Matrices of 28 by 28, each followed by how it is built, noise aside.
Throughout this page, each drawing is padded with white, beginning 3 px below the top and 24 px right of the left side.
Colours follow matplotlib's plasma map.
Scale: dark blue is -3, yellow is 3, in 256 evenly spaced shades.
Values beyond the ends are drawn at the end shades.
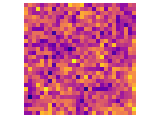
smooth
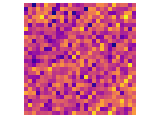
Hankel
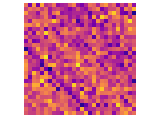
Toeplitz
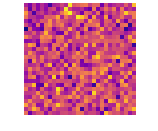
Hankel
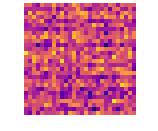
blocks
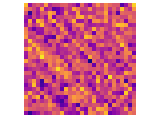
Toeplitz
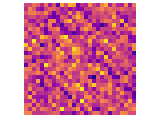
Toeplitz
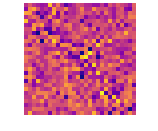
block diagonal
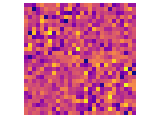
block diagonal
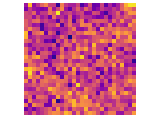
smooth
